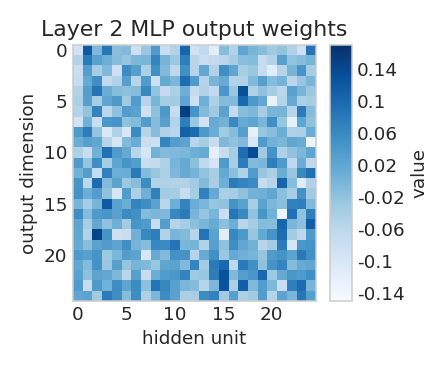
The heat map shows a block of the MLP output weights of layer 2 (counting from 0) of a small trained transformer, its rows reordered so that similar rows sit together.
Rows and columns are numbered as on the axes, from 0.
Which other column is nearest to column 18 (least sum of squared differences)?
4
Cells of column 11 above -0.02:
21
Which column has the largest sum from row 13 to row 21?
2
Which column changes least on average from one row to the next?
0
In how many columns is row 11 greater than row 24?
10
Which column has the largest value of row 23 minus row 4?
9
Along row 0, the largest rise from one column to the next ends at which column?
1
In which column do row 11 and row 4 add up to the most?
17
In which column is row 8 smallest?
18
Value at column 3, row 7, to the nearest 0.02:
0.04
